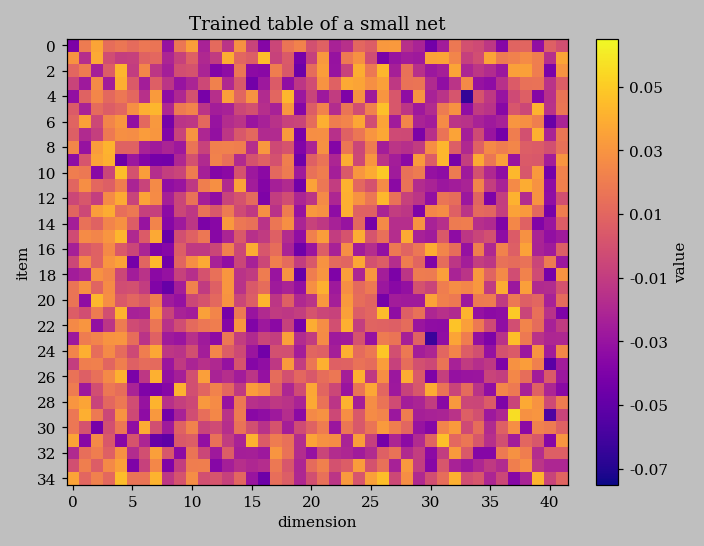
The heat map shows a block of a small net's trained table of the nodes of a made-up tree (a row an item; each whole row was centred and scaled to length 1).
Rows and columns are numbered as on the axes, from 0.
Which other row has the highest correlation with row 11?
29
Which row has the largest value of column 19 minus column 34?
26
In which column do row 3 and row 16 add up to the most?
23
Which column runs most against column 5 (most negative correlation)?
11
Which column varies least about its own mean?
8
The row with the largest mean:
34
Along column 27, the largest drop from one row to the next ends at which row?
1
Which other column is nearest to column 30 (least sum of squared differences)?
16
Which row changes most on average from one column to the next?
4
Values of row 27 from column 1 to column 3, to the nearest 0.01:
-0.03 0 0.02
